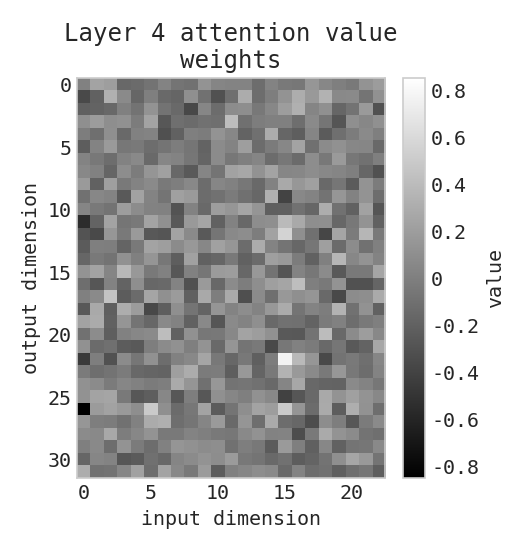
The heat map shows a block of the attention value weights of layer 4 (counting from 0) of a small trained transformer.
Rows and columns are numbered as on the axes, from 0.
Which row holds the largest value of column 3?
15
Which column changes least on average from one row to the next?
17
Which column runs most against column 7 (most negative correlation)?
18
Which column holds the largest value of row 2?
16
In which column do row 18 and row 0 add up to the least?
5
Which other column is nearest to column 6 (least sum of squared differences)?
13
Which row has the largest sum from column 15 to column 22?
1
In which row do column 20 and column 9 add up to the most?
26
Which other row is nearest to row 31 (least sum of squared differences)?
19
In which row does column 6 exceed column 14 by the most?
21
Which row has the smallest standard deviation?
6
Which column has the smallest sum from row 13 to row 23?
0
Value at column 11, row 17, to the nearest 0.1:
0.3
